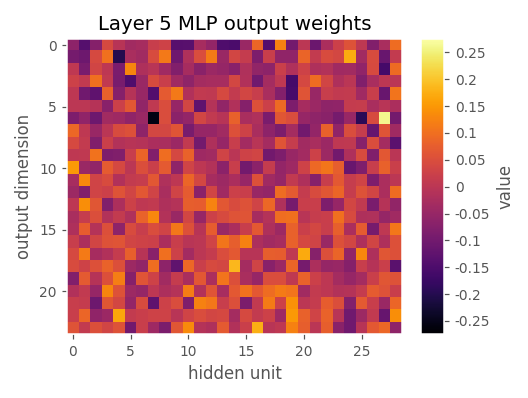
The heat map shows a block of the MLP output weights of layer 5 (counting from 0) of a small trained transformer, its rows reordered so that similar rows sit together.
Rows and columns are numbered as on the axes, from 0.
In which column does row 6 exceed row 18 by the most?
27
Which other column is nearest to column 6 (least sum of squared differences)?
21
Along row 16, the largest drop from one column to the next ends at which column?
16
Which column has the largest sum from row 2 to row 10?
8
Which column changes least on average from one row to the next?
6
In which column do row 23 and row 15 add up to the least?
24
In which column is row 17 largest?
20
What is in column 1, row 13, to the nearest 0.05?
0.15
